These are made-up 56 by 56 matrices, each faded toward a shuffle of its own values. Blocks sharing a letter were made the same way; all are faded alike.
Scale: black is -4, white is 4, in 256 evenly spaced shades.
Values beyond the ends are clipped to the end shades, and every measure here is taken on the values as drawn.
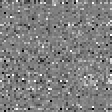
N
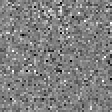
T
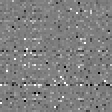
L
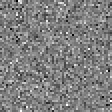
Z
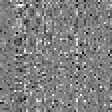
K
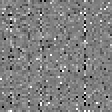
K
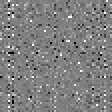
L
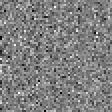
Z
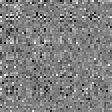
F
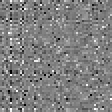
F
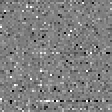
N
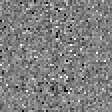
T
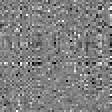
F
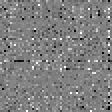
L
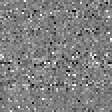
N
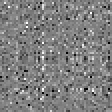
K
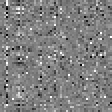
K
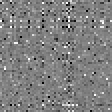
L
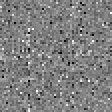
T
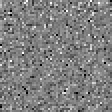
T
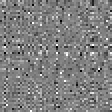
F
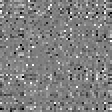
L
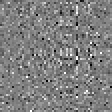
K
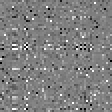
L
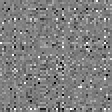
L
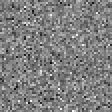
Z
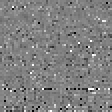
N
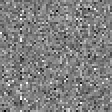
Z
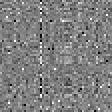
F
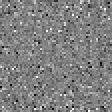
T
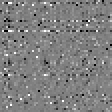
L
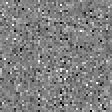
T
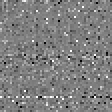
N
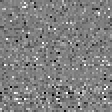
N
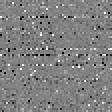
N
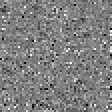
T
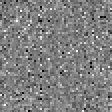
T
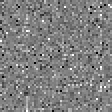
T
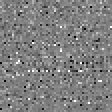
N
